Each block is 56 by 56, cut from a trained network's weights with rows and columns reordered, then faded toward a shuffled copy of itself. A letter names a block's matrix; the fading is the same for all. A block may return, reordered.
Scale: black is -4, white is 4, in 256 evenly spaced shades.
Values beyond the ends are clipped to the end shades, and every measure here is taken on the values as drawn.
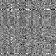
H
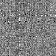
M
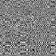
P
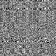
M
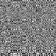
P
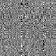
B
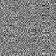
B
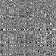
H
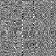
B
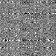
H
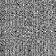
H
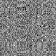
M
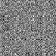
M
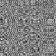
B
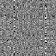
B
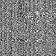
H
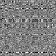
P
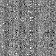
H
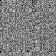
M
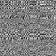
P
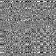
P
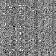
H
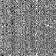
H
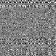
P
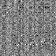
H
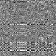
P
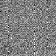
B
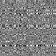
P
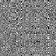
B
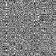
B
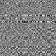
P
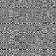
P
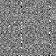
B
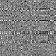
P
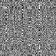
B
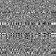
P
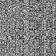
H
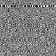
P
